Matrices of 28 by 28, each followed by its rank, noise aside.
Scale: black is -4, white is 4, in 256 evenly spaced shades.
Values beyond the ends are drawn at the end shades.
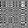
two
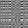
one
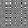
one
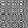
two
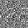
four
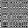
two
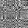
three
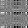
one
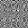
three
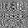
four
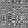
three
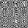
four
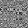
four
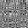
three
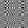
one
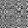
three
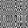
two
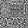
three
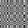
one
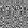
four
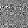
four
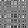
two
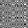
two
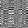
two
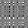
one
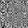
four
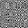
three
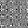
three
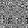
three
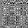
four
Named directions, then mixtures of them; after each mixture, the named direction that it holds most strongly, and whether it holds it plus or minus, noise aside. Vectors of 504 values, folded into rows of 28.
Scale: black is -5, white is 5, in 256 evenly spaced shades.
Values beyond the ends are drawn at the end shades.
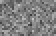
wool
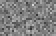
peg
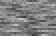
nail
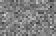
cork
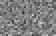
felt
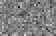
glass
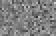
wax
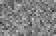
wool, plus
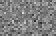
felt, minus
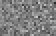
wax, minus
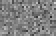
wax, plus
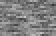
nail, minus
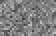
wool, minus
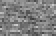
nail, plus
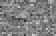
glass, minus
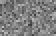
wool, plus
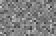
peg, plus
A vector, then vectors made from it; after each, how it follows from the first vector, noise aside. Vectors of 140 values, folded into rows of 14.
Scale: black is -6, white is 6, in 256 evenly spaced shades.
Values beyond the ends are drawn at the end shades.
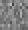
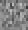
sign-scrambled.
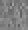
negated, shrunk.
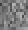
sign-scrambled.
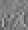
wrapped around, partly zeroed.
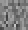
reversed, negated.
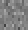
wrapped around, partly zeroed.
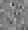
partly zeroed.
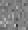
reversed, negated, partly zeroed.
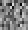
negated, scaled up.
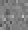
wrapped around, partly zeroed.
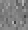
wrapped around, partly zeroed.
